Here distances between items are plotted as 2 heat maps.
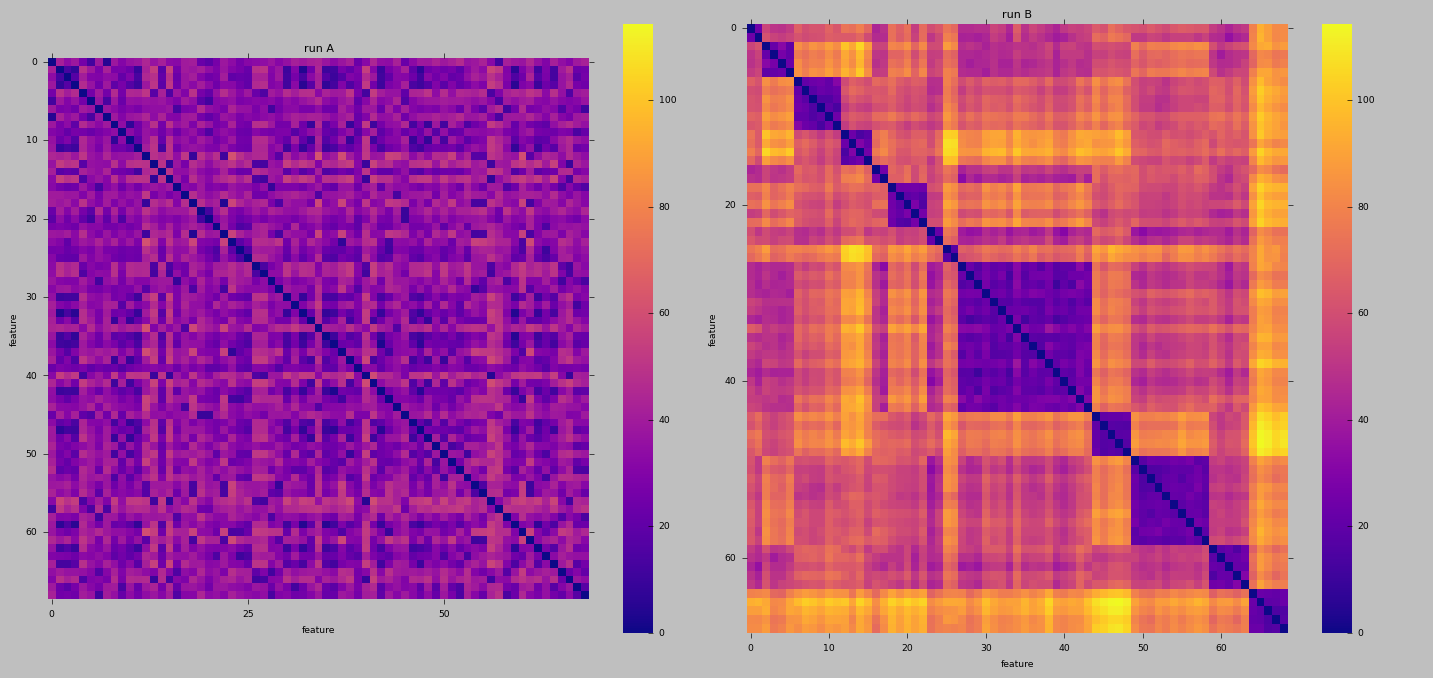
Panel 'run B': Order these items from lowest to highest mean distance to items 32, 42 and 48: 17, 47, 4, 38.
38, 4, 17, 47
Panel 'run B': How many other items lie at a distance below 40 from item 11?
5
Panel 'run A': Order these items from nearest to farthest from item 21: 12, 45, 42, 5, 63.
63, 42, 5, 45, 12
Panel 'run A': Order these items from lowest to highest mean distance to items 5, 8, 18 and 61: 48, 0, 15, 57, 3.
48, 3, 0, 57, 15
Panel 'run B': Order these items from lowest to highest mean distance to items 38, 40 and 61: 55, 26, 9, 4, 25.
4, 55, 9, 26, 25
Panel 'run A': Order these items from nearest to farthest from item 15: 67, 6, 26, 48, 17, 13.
13, 26, 17, 6, 67, 48
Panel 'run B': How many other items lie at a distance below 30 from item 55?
9
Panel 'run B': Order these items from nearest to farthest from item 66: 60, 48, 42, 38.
60, 42, 38, 48
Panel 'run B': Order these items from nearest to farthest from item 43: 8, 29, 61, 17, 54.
29, 17, 61, 54, 8
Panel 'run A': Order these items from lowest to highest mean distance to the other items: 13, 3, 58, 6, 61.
3, 6, 58, 61, 13
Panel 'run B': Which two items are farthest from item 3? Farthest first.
14, 12
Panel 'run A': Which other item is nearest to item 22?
18
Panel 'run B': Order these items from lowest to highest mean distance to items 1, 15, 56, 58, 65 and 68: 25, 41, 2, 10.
41, 10, 2, 25
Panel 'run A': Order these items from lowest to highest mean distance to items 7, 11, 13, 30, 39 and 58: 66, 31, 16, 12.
16, 66, 31, 12
